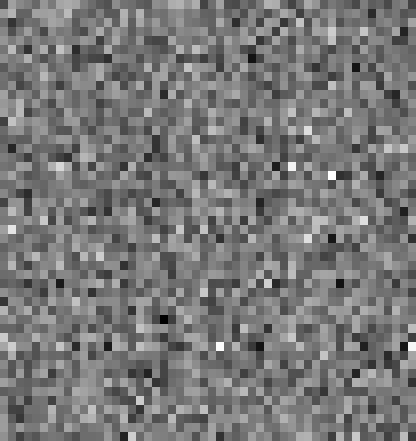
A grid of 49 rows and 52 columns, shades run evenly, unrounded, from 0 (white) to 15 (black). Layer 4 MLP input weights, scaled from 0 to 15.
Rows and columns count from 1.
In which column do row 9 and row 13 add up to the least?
44
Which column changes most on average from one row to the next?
45
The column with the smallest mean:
25
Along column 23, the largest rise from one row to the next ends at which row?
7
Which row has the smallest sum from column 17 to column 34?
24
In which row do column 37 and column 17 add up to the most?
42
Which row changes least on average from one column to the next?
28
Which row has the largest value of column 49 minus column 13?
41
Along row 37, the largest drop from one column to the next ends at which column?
31
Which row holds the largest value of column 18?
46
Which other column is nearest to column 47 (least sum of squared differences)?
29
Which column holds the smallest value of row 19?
37
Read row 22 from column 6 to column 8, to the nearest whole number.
9 8 8
